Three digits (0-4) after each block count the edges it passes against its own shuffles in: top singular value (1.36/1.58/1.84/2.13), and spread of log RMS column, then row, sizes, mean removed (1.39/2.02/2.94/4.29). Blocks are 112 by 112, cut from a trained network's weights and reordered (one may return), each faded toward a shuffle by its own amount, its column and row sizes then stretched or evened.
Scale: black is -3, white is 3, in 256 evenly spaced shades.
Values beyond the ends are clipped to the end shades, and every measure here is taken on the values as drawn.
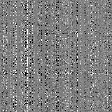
3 4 2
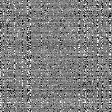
3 3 0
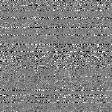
2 2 4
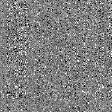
1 3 1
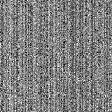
4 1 0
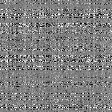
3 0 4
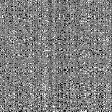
3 0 3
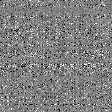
1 0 3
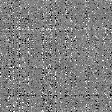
1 3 1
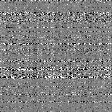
2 0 4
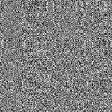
4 2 0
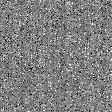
0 0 0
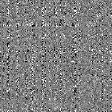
2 3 2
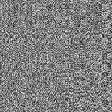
4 1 0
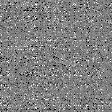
0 2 2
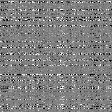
3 2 4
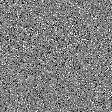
1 0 0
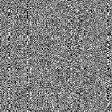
4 3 1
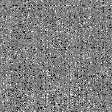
1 1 2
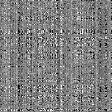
4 3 3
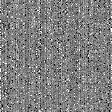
3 2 0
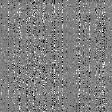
2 4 0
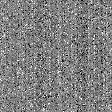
2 1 0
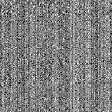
4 1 2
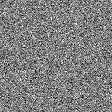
2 0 0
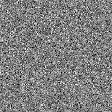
1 0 1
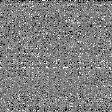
1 2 2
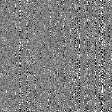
2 4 0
